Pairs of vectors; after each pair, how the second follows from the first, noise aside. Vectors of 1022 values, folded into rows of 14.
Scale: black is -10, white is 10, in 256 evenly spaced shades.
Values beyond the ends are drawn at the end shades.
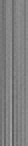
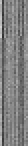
wrapped around, scaled up.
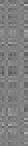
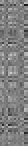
negated, scaled up.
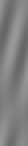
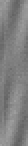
wrapped around, negated.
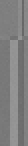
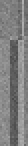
negated, scaled up.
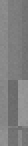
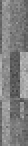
wrapped around, scaled up.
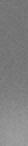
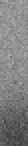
negated, scaled up.
